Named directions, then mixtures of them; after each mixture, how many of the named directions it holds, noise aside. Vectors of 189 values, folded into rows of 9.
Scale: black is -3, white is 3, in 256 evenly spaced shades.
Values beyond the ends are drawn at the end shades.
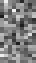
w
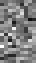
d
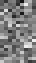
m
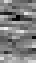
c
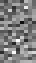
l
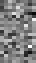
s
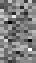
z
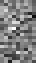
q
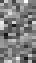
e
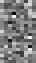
two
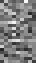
four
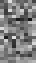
four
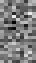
four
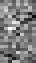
one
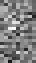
one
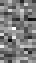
three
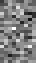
four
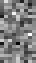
three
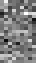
four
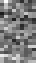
two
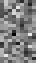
two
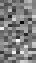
one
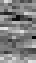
one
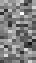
one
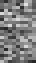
two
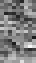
three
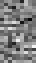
three
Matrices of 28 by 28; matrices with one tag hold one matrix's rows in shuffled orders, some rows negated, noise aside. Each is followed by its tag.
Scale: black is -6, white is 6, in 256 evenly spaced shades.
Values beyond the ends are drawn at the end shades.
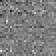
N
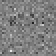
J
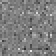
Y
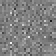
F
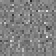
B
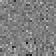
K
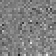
Y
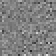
Y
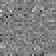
N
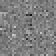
K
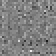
Y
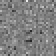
K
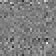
B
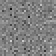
F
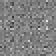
B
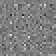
F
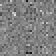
K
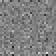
B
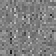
F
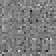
Y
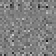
B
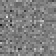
N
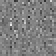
F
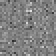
K
